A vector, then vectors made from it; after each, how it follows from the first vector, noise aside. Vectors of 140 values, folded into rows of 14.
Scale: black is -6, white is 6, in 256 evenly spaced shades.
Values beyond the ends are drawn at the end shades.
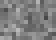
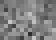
wrapped around.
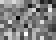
wrapped around, negated, scaled up.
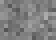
negated, partly zeroed.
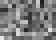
scaled up.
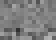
negated, partly zeroed.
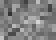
wrapped around.
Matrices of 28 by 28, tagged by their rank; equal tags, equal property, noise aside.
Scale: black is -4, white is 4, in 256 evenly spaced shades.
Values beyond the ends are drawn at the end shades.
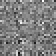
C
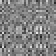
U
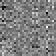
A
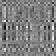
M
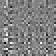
U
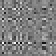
M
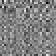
A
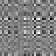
M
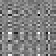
M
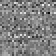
C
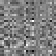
A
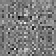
C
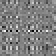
M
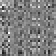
A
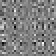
U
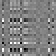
M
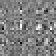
A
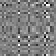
U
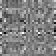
A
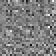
C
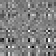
M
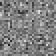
C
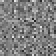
A
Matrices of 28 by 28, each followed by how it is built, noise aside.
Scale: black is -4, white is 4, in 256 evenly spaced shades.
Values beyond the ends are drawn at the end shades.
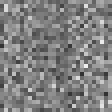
repeating rows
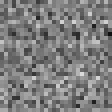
repeating columns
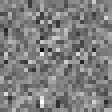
low rank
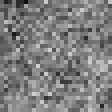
smooth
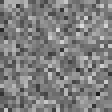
repeating rows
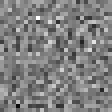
low rank
